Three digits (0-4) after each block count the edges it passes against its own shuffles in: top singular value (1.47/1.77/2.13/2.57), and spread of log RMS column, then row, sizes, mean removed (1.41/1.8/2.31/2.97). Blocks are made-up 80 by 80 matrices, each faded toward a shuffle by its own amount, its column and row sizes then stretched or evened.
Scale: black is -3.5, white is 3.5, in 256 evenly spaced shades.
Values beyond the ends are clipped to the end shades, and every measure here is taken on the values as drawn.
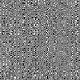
3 4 1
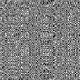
4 3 0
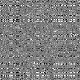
4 1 4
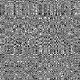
4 2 3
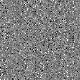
1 2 0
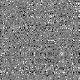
3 1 2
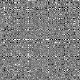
3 3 4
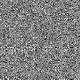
2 1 2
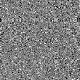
2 0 1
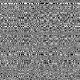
4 0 4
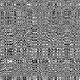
4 2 4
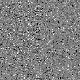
2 1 0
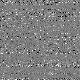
1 0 4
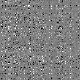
0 4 3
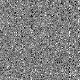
1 3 0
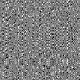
4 3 0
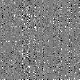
2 4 2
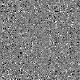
1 2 2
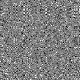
3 1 1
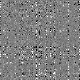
2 4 3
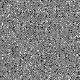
0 2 1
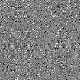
3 0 1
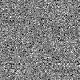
2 0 0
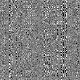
3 4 1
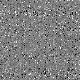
1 2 2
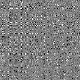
4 3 3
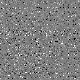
1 1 3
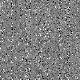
0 3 0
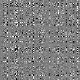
2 4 4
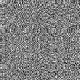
3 1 0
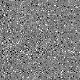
2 2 2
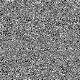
0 0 3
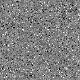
0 1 1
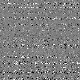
0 2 4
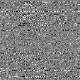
3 1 4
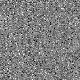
2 0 0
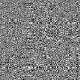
3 2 3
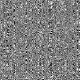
2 4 1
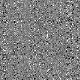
2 3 1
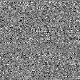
1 0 3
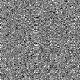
3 1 0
